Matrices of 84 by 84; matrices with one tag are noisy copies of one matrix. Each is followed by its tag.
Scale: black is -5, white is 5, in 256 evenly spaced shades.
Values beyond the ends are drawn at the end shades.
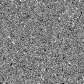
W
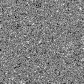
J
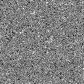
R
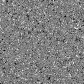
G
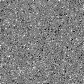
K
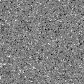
K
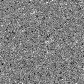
R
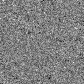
G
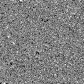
W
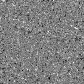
G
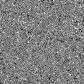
G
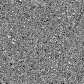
W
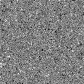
K
